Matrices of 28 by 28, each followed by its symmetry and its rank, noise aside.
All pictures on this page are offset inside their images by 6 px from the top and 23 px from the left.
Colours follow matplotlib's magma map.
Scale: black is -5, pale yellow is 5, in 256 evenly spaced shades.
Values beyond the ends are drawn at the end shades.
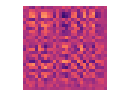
no symmetry, rank two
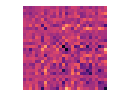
symmetric, rank three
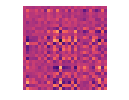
no symmetry, rank two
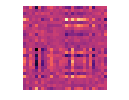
antisymmetric, rank two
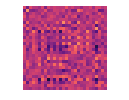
no symmetry, rank three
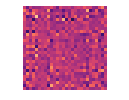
antisymmetric, rank four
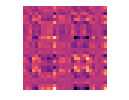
no symmetry, rank two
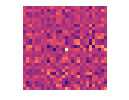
no symmetry, rank four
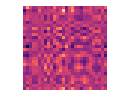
antisymmetric, rank four
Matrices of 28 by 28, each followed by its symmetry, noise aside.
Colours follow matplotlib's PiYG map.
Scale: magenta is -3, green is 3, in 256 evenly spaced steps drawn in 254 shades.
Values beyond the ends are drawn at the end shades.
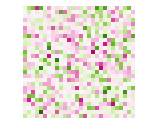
no symmetry.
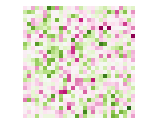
no symmetry.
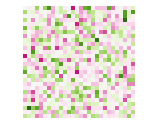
symmetric.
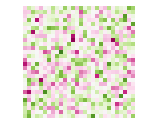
same after a half turn.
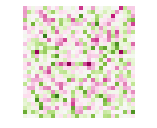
mirrored left to right.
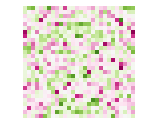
mirrored left to right.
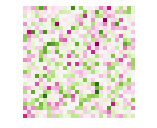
symmetric across the other diagonal.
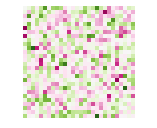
same after a half turn.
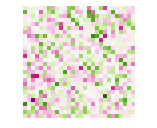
antisymmetric.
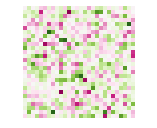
no symmetry.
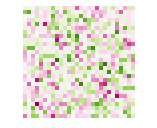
symmetric across the other diagonal.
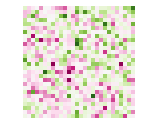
symmetric across the other diagonal.
